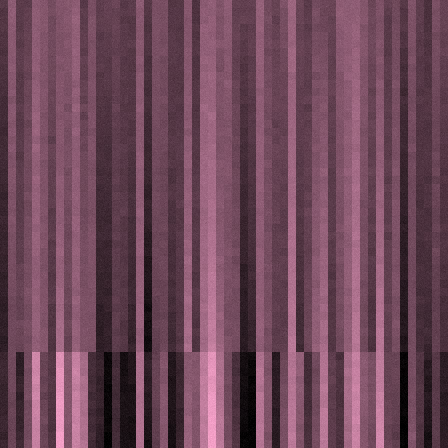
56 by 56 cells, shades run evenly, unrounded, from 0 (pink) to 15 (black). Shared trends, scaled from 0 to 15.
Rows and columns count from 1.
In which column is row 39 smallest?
27
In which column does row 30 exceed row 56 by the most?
8
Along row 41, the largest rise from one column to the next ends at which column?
19
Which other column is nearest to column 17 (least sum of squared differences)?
22
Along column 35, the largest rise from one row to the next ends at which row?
45
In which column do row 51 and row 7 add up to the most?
51
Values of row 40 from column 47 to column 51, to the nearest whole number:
10 4 9 8 13
